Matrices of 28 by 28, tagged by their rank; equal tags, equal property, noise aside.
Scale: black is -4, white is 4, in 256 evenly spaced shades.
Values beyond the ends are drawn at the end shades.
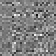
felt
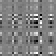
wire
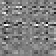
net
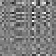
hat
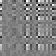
wire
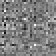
felt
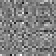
felt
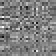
net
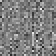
felt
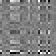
wire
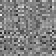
felt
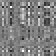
hat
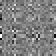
net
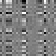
wire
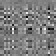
hat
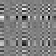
wire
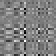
wire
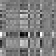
wire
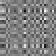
wire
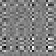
wire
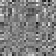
net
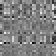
hat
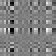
wire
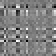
wire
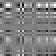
wire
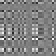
wire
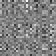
felt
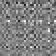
net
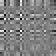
wire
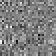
felt
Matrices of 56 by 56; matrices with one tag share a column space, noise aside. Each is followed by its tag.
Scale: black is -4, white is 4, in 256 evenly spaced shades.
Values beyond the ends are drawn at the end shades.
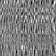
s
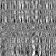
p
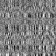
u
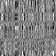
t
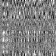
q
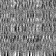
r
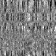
t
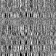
u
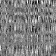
s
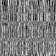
t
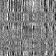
t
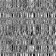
u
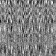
s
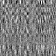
s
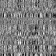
u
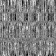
t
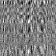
s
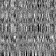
r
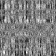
p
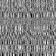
u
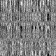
t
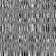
r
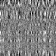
q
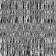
p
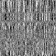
t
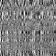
q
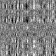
p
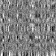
r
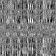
p
